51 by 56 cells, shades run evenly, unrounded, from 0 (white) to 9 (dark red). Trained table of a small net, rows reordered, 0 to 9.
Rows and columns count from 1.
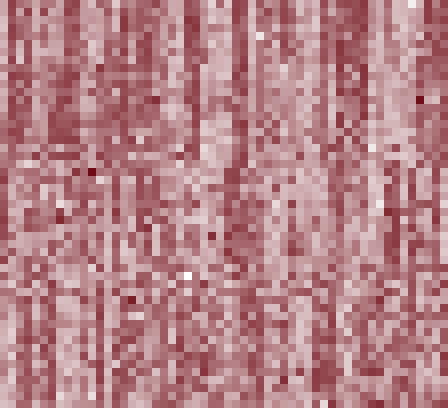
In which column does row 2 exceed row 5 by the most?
33
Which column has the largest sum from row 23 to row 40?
52
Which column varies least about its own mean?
39
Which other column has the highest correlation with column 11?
50
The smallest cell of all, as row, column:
35, 24
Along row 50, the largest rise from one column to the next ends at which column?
13
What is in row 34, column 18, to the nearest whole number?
3
